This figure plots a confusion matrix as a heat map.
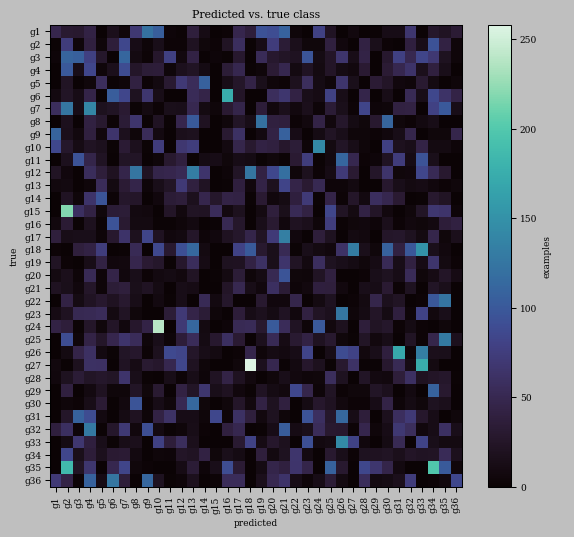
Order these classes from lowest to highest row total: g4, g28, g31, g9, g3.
g28, g9, g4, g31, g3
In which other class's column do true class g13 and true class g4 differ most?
g2
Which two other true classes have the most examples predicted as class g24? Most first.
g10, g1
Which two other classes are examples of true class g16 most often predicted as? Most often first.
g6, g25
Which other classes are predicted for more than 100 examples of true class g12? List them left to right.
g8, g13, g18, g21
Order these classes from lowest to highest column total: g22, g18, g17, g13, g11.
g11, g22, g18, g17, g13
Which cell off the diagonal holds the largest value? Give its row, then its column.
g27, g18
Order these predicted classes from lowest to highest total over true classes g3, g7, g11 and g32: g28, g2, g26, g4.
g28, g26, g2, g4
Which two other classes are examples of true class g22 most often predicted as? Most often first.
g35, g34
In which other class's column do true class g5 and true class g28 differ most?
g14
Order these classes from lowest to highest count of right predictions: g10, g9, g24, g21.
g21, g9, g10, g24
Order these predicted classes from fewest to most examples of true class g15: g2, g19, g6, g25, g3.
g19, g6, g3, g25, g2
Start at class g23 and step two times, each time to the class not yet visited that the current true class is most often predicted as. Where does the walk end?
g31
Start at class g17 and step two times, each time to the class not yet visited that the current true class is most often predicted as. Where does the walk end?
g20
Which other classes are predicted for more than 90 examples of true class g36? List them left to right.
g4, g6, g9
